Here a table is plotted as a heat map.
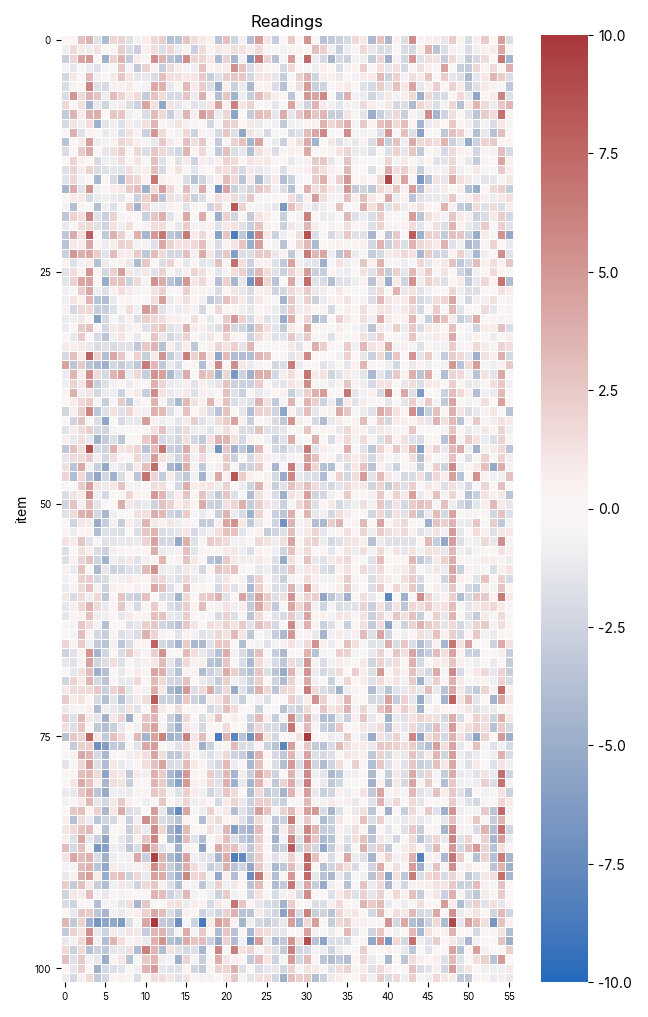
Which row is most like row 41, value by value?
64
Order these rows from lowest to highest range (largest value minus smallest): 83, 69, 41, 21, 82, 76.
82, 69, 41, 76, 83, 21
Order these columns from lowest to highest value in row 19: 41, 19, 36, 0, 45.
19, 0, 36, 41, 45
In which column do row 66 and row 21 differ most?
21
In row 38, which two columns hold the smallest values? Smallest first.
44, 51
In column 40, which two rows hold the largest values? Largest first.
15, 38
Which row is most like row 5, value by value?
49
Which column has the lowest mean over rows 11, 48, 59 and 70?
23
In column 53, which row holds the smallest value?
95
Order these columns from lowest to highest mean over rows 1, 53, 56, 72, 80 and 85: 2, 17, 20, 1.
17, 1, 2, 20
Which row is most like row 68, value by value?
94
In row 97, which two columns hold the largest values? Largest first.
30, 43
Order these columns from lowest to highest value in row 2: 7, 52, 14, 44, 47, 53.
14, 47, 44, 53, 52, 7
